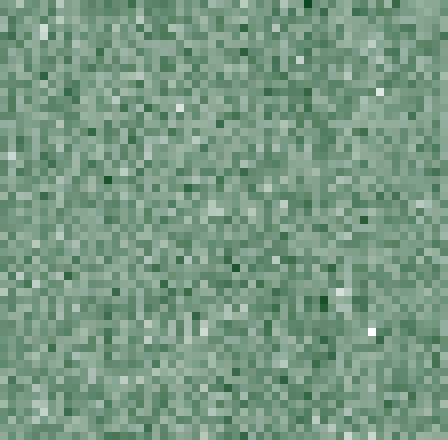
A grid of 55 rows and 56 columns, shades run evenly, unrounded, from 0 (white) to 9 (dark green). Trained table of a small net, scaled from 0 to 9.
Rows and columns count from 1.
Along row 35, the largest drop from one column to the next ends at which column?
3
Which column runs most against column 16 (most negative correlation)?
23
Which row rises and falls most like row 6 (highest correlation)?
45
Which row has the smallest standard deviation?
29
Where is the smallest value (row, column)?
42, 47
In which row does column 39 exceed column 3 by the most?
1
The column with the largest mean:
41
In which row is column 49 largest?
51
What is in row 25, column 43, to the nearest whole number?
5
